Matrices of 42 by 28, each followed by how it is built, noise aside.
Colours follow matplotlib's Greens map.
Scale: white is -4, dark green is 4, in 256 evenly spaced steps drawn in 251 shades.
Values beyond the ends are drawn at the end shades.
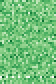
uneven rows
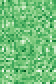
low rank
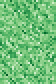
Toeplitz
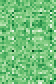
low rank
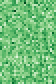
blocks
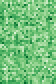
blocks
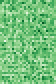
blocks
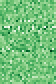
uneven rows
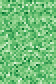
repeating columns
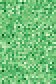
uneven rows
